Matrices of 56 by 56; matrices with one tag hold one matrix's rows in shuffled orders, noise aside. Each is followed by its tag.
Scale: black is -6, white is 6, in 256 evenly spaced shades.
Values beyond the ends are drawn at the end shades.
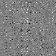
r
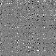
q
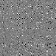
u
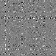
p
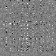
r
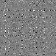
p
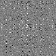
r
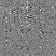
r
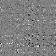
q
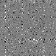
p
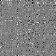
q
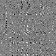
r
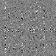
p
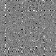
p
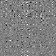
r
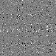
u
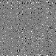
u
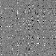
q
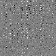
r
